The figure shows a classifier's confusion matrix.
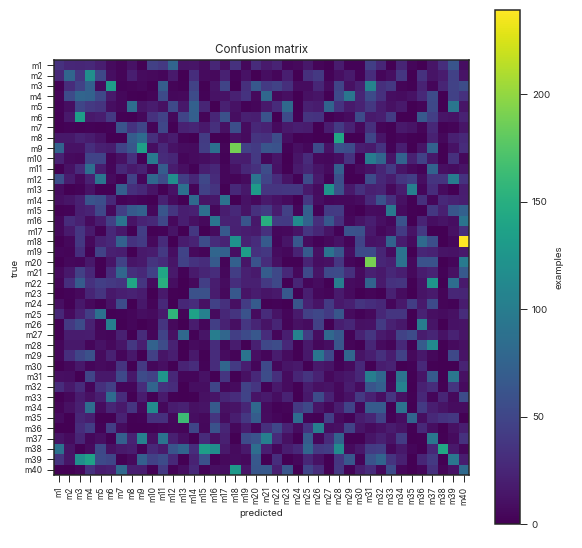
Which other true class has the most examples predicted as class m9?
m37
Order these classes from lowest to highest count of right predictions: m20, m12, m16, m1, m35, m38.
m1, m20, m35, m16, m12, m38
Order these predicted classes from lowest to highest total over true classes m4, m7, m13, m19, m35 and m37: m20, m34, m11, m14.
m14, m34, m11, m20
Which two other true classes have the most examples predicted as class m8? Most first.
m22, m5
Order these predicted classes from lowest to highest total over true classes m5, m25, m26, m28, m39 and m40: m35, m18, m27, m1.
m35, m1, m27, m18
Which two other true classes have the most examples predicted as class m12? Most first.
m25, m1
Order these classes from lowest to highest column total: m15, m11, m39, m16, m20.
m15, m39, m16, m20, m11
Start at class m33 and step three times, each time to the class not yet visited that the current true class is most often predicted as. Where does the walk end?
m31
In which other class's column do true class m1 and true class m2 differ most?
m4
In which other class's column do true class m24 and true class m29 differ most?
m26
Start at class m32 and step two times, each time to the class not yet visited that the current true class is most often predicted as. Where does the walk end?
m10
